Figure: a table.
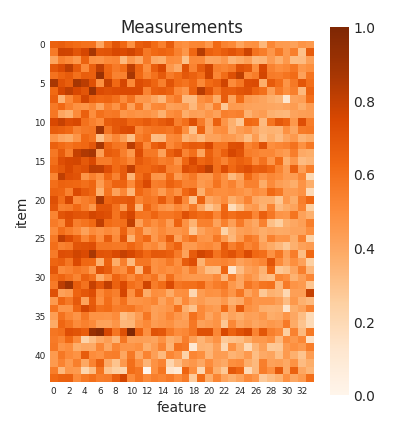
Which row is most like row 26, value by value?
34
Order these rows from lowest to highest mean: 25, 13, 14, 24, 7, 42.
42, 24, 7, 25, 14, 13
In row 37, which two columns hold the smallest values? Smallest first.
30, 32
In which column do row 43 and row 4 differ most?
27
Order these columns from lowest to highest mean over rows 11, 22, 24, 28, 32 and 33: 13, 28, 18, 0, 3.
18, 28, 13, 0, 3
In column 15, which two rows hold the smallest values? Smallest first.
42, 41
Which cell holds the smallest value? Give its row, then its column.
42, 12
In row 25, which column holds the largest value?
1
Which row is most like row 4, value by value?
13
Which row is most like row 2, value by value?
40
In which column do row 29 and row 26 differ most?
23
